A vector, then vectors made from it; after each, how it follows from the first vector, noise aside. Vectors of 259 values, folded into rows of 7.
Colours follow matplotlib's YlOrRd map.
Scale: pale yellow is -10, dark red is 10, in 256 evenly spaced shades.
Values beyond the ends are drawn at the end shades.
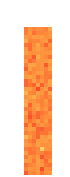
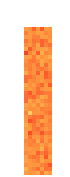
wrapped around.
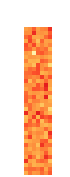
reversed, scaled up.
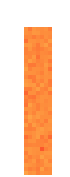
negated, shrunk.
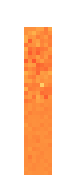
wrapped around, partly zeroed.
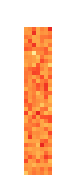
reversed, scaled up.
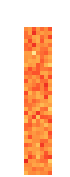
reversed, scaled up.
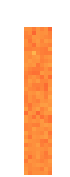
reversed, shrunk.
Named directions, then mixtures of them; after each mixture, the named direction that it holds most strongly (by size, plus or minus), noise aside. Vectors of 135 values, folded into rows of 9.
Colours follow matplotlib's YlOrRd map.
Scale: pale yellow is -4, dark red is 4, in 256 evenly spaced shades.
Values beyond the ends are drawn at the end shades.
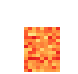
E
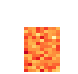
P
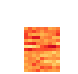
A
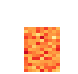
P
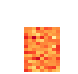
P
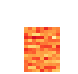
P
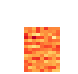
P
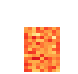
P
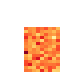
P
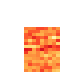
A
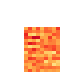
A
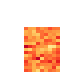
A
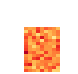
P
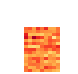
A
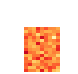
P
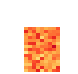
P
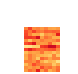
A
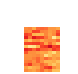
A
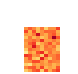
P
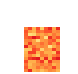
E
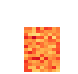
E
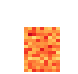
E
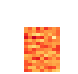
P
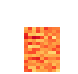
E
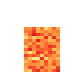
E
